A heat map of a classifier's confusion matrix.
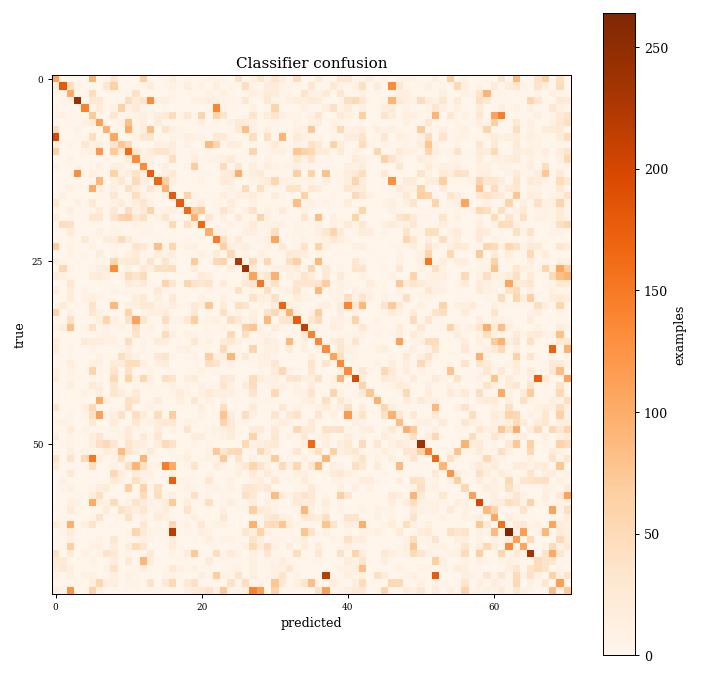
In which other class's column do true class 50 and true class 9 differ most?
35
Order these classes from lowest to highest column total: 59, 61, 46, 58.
46, 59, 61, 58
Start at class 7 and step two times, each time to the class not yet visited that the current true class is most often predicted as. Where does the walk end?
6
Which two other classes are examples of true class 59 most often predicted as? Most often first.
68, 34
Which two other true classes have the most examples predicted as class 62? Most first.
64, 28
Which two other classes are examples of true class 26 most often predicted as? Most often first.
8, 69
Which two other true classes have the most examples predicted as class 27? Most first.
70, 61
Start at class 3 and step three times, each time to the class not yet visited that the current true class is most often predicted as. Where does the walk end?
51
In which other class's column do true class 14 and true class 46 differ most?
40
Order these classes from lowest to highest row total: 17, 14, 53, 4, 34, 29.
29, 4, 17, 34, 14, 53
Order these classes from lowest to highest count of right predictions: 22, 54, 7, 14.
7, 54, 22, 14
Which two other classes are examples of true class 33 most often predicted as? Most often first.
11, 29
